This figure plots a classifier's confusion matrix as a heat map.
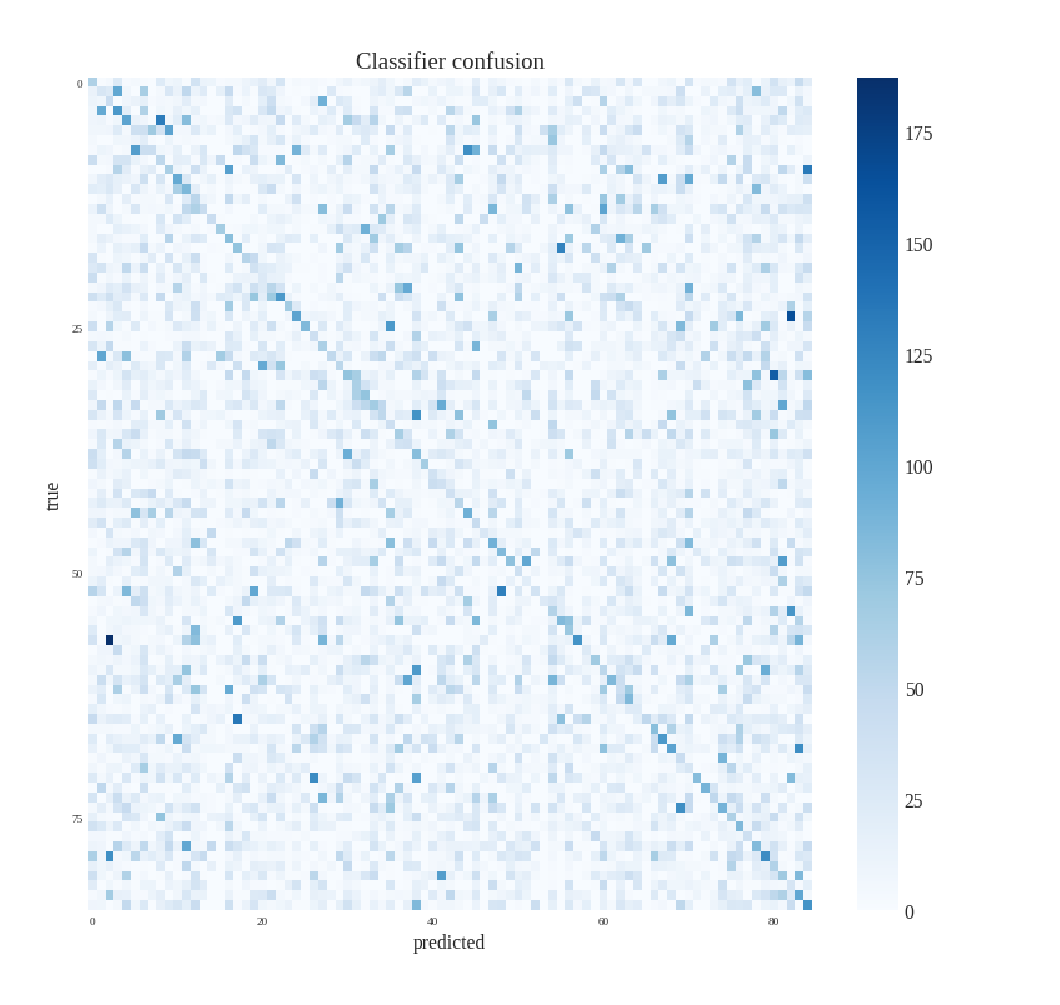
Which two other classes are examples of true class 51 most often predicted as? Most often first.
81, 41
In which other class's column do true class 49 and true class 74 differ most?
69
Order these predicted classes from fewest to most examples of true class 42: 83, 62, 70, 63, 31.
31, 83, 63, 62, 70
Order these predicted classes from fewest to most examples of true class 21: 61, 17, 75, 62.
75, 62, 61, 17
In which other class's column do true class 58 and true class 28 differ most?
1
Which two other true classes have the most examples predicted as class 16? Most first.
9, 62
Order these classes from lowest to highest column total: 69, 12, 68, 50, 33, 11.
68, 69, 50, 12, 33, 11
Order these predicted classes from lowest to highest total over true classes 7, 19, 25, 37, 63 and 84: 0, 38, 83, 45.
83, 0, 45, 38
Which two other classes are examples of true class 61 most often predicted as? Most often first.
37, 54
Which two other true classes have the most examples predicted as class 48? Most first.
52, 10
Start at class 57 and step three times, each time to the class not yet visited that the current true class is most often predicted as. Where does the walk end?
45
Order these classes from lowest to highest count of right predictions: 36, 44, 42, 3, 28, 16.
42, 28, 36, 16, 44, 3
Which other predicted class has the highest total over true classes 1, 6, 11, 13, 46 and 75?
78
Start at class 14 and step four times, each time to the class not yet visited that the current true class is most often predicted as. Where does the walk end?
80
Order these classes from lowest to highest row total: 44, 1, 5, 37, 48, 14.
37, 14, 48, 44, 1, 5
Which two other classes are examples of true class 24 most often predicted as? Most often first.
82, 76
